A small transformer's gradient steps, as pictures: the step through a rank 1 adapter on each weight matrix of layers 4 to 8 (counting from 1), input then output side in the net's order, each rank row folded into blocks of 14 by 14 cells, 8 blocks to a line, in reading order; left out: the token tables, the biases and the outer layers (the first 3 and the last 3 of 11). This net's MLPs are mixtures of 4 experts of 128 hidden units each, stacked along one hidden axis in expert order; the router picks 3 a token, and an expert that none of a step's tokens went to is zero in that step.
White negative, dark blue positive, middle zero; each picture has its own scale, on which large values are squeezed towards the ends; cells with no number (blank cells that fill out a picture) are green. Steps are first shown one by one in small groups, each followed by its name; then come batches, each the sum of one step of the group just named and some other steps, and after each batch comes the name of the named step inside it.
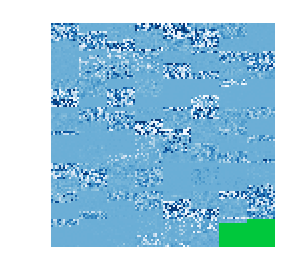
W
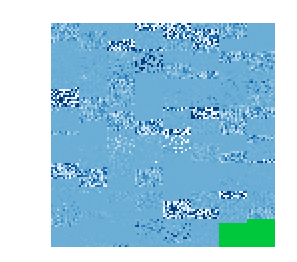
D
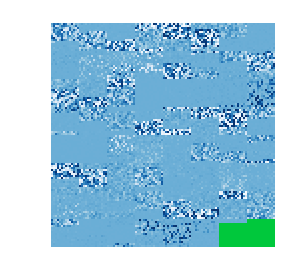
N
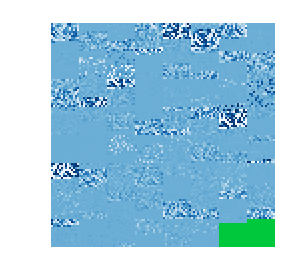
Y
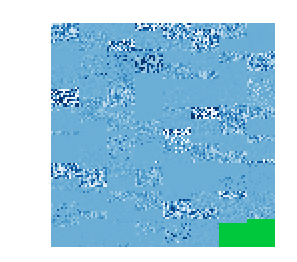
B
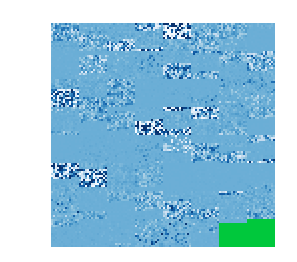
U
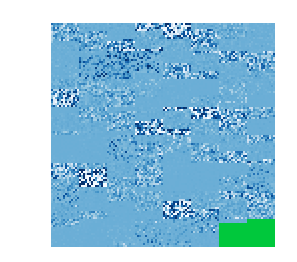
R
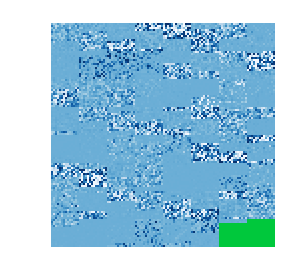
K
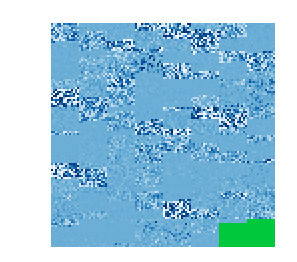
Y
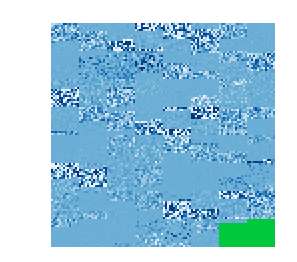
B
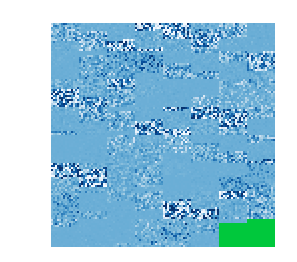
U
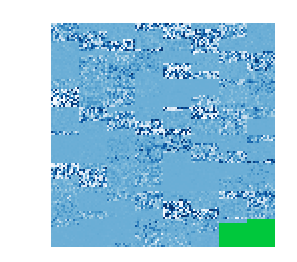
K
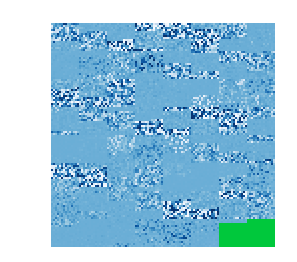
D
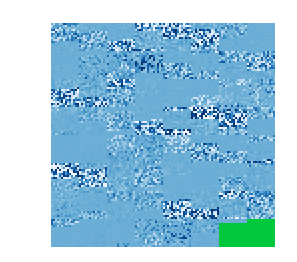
B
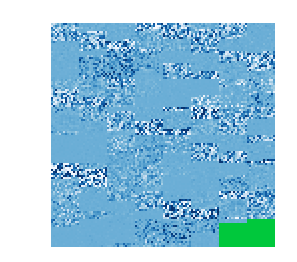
K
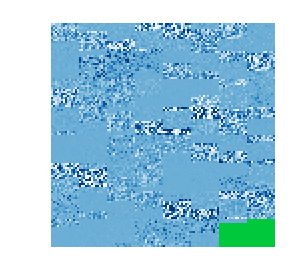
K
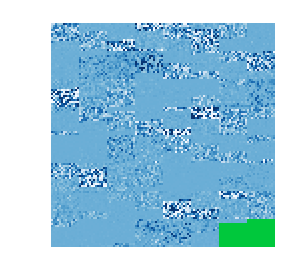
B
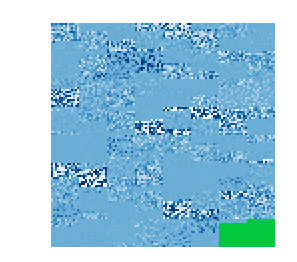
R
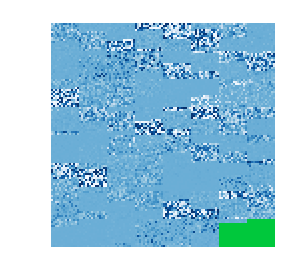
K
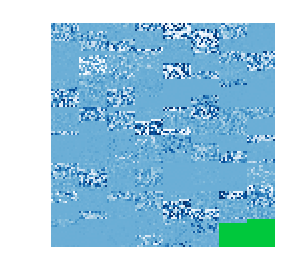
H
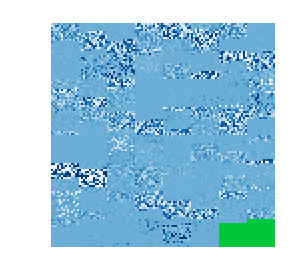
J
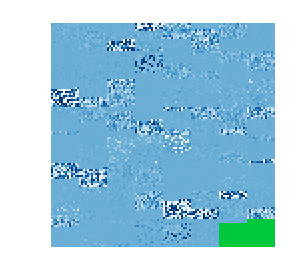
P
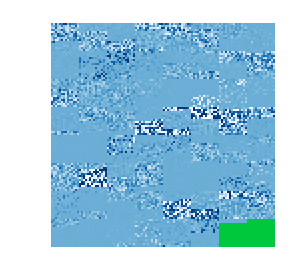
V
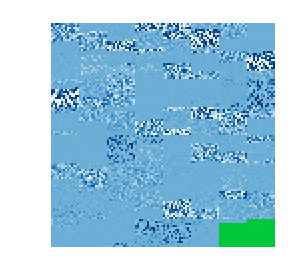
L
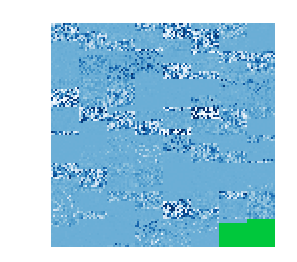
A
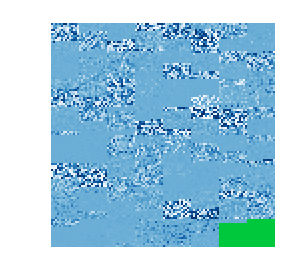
V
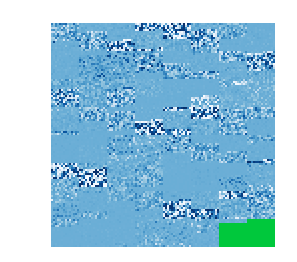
V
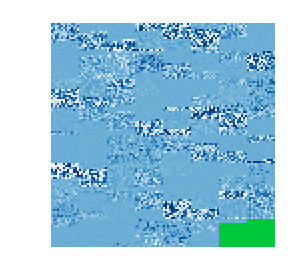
L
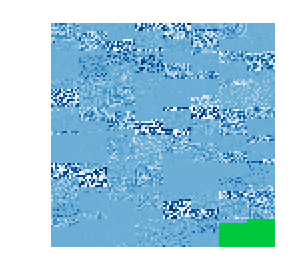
V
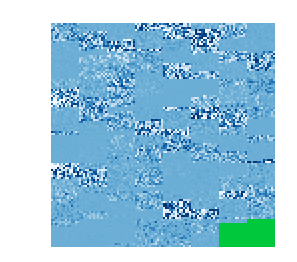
A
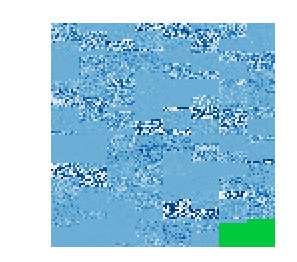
V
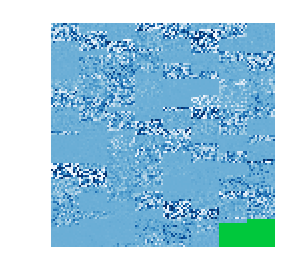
J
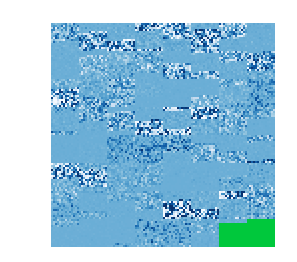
L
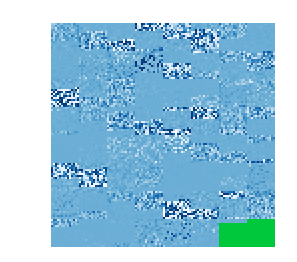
P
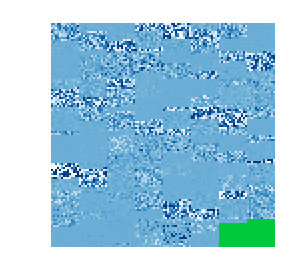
J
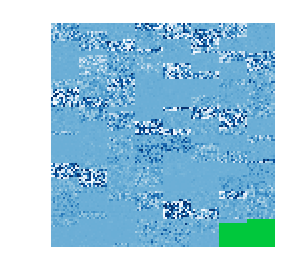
H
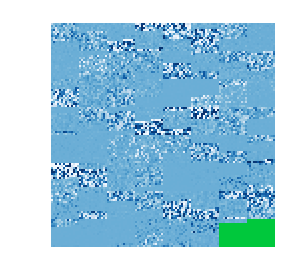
H
